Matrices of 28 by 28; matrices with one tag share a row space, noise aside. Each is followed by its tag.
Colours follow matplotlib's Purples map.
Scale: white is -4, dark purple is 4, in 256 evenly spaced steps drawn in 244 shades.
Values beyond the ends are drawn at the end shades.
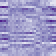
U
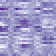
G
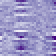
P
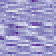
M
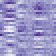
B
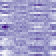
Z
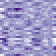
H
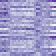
U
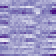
U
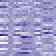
G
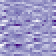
H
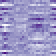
Z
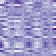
H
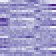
U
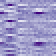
B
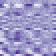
H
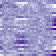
P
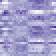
Z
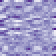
H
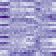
U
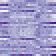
U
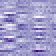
B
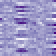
P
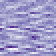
M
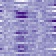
P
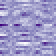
G
